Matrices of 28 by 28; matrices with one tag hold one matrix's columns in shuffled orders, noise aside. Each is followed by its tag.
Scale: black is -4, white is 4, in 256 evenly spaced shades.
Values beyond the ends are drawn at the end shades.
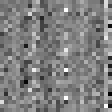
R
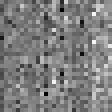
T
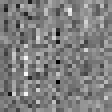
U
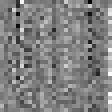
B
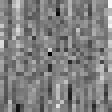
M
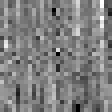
M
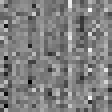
R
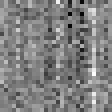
B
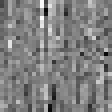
M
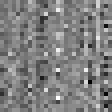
R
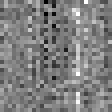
B
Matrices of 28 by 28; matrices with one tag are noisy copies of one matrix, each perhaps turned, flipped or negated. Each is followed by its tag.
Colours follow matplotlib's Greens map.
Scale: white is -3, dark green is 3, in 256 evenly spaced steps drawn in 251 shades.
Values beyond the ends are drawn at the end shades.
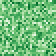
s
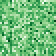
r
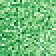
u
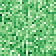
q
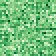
q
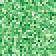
s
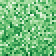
u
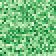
r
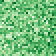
u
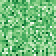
r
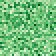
r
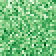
u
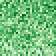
u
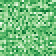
r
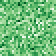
s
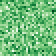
s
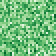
q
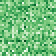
s
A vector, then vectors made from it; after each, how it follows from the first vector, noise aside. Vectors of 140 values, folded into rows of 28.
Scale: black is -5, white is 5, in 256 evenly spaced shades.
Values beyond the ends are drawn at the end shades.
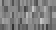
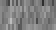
reversed, partly zeroed.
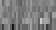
partly zeroed.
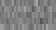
negated, shrunk.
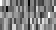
wrapped around, scaled up.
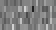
negated, partly zeroed.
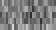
negated.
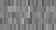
reversed, shrunk.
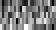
wrapped around, scaled up.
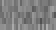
negated, shrunk.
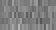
negated, shrunk.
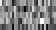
scaled up.
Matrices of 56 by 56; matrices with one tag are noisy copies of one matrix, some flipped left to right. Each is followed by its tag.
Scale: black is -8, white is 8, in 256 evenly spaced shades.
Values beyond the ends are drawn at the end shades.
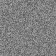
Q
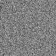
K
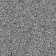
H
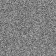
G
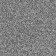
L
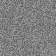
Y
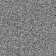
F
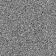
F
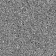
F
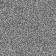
Y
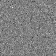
Q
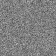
H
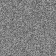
H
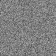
Q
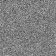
L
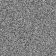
H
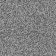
L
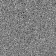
H
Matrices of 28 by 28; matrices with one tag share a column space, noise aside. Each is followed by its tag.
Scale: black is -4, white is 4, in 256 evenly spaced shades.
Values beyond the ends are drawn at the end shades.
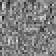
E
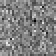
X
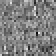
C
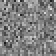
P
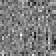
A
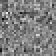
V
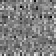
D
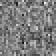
A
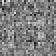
P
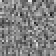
P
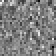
C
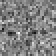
X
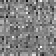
D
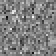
E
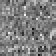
C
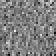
A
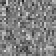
C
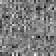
D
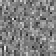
C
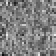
A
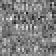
V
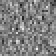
E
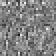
A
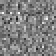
V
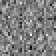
C
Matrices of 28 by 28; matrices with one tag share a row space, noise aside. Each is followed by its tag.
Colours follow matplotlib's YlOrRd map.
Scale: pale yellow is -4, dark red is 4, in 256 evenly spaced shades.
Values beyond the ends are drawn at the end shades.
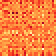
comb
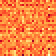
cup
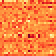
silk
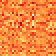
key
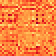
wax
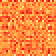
cup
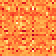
key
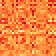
key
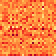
comb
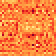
wax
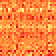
cup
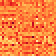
wax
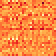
comb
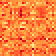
key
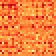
wax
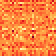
key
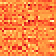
silk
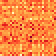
comb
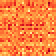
cup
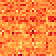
key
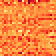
silk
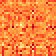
key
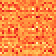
wax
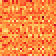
comb
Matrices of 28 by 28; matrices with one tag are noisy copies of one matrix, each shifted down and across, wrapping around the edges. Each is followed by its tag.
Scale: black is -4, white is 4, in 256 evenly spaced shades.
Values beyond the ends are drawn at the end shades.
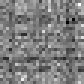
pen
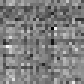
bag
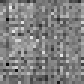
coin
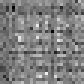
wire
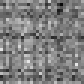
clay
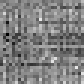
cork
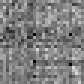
bag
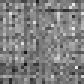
cork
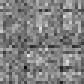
bag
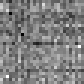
cork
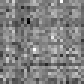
wire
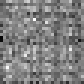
wire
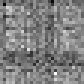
bag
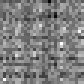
wire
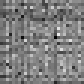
coin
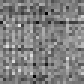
cork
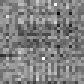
cork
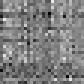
bag
